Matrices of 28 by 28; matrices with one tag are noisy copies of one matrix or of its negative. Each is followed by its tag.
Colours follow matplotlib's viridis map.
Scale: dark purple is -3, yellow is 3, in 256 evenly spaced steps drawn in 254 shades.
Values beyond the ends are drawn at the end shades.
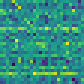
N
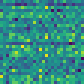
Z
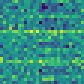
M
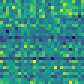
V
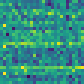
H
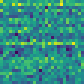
Z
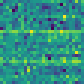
M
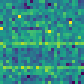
H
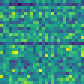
Z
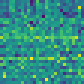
V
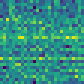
V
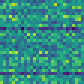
N
